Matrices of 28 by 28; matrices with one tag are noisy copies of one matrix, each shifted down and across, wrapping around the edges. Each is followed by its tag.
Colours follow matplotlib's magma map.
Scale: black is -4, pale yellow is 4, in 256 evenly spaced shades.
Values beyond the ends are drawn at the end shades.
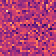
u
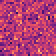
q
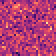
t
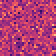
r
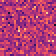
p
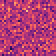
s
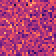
t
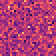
r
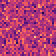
q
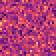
t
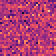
p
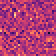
u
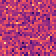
p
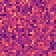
q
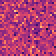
r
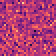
p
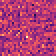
p
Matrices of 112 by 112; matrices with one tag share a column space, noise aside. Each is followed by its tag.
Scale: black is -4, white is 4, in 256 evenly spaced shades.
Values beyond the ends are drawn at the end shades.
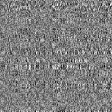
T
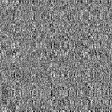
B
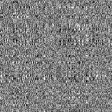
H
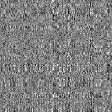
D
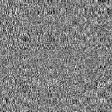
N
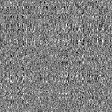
H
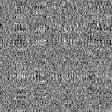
H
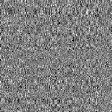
N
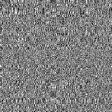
N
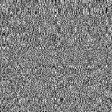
N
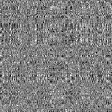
H
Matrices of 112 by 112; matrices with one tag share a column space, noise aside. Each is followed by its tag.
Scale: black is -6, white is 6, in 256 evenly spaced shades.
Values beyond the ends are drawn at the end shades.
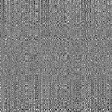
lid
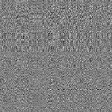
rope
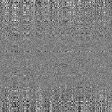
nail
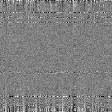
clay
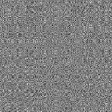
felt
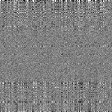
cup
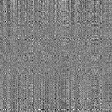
lid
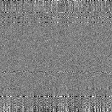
clay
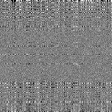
cup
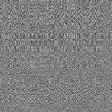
rope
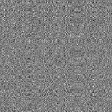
felt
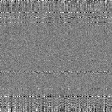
clay
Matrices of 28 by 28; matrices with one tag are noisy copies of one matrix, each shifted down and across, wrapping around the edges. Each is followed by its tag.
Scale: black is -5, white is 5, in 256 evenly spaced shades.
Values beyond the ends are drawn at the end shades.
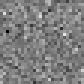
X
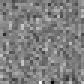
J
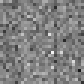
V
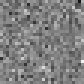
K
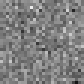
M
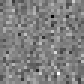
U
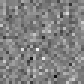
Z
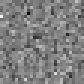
X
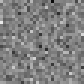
Z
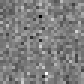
U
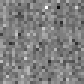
J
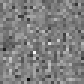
U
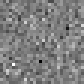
X
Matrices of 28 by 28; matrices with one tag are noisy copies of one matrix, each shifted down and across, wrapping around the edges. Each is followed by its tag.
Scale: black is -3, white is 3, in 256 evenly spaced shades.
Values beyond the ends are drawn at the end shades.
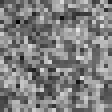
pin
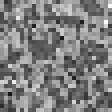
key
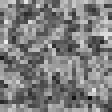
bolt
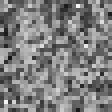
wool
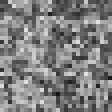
bolt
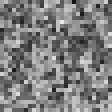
wool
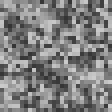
pin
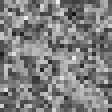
pin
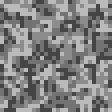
key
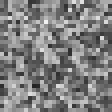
wool
